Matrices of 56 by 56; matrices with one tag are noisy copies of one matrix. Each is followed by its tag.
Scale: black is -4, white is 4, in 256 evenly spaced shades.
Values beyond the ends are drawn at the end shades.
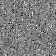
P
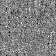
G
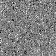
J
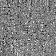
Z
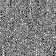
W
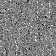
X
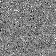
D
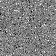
D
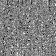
Z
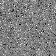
P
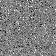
D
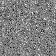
P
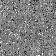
J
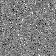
P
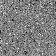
J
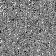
J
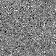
D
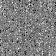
J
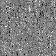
G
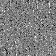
X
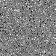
D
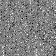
W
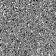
J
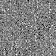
X
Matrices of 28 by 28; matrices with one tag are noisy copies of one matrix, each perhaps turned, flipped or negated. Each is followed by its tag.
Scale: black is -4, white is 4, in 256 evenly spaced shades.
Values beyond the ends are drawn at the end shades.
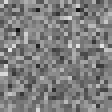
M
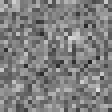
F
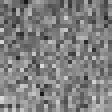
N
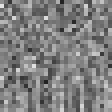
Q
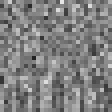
Q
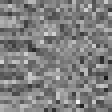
Q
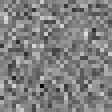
M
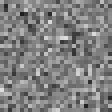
F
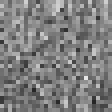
N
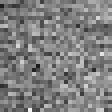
N
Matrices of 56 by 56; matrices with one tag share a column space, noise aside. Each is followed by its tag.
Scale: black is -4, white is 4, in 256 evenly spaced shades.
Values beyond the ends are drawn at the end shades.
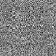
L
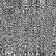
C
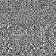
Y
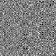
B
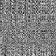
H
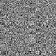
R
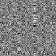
R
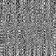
H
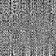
H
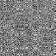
Y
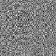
L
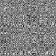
R
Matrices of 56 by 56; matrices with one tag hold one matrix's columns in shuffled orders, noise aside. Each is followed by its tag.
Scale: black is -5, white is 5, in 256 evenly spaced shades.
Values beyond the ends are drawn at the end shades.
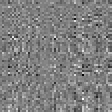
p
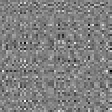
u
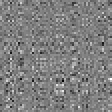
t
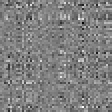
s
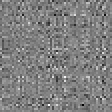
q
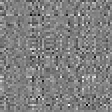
q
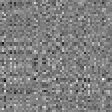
t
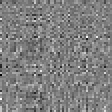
p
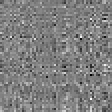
p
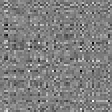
u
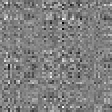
s
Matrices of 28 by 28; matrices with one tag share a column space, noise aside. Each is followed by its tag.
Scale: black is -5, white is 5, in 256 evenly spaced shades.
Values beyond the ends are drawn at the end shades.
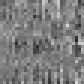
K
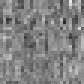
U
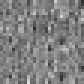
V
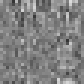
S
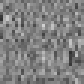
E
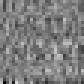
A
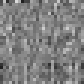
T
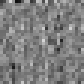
T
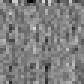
T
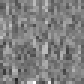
A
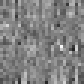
K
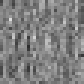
U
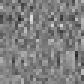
E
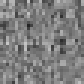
K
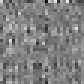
T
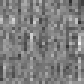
U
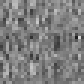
U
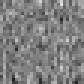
V
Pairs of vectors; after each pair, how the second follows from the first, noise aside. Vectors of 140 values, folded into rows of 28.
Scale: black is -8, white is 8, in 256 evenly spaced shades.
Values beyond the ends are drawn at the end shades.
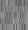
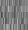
wrapped around, negated.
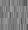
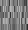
scaled up.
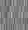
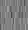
negated, partly zeroed.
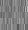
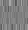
reversed, negated, partly zeroed.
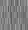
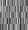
reversed, negated, scaled up.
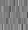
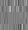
negated, partly zeroed.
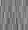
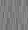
shrunk.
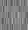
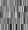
reversed, scaled up.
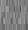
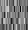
scaled up.
